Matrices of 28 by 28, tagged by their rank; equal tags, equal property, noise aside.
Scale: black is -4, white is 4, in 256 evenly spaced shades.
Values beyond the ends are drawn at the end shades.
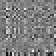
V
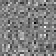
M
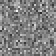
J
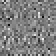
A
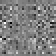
V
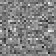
A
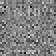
A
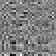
M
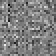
A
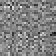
A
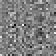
A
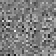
A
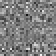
J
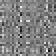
V
